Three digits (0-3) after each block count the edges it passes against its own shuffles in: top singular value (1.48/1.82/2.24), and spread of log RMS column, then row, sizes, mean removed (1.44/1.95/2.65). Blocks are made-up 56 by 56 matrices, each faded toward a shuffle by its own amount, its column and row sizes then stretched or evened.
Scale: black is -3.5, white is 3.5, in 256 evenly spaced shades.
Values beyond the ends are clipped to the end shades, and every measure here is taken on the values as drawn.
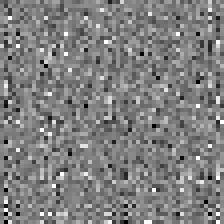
2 2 1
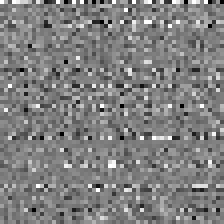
2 0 3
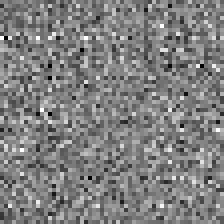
0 1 1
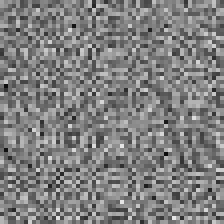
3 0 1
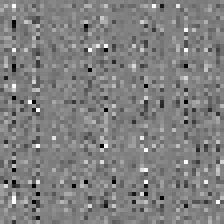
0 3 2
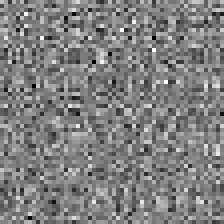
3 0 2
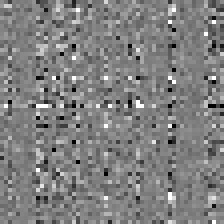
2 3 2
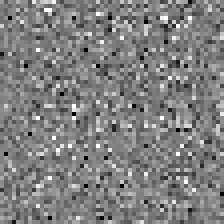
1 1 1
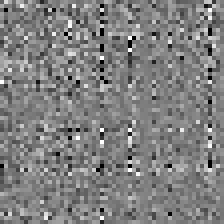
1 3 2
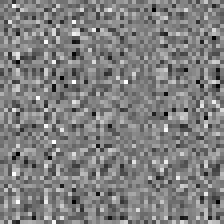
3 2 1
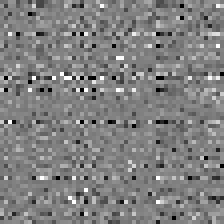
3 1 3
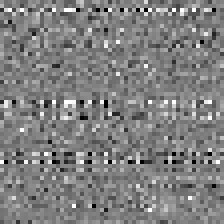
3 0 3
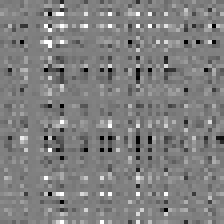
3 3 3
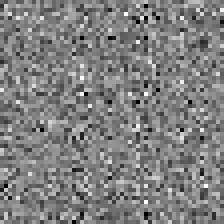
1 2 1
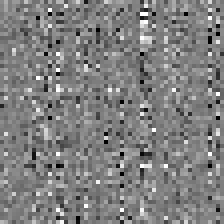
2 3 1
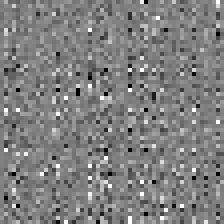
1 3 1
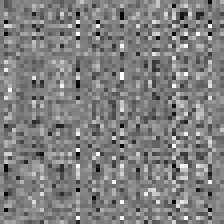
3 3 1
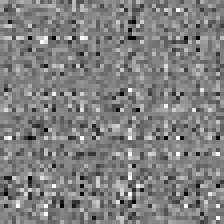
0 2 3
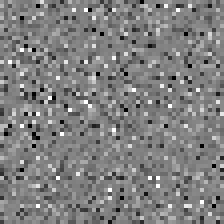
0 0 1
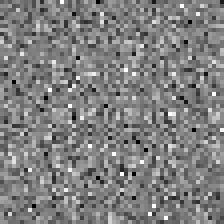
2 0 0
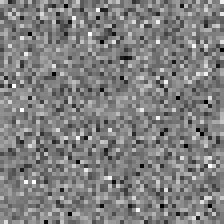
0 0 0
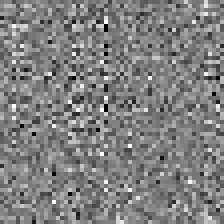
2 2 1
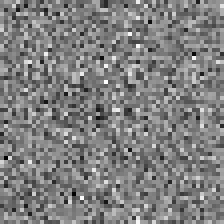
0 1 0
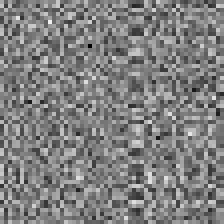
3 1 0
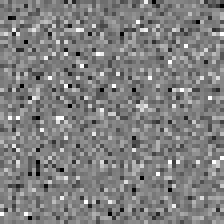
1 0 1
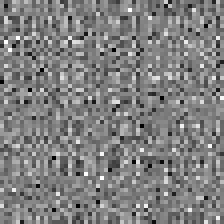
3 0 1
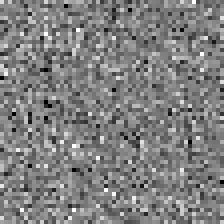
0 1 0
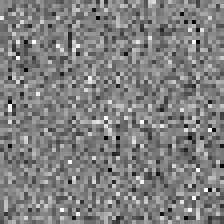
1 1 0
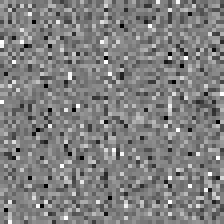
2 1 0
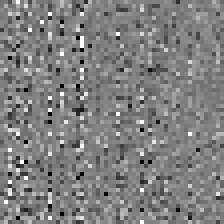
0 3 0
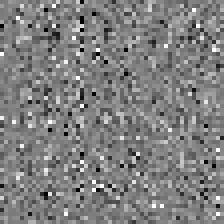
1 2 0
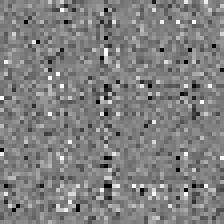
1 1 1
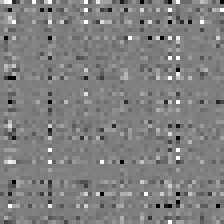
2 2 3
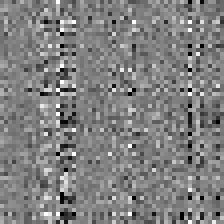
3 3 2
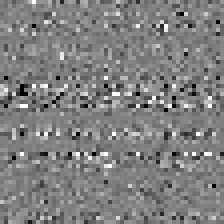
2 0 3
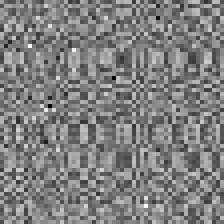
3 0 0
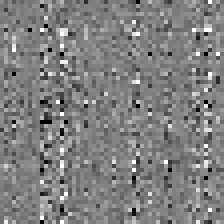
0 3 1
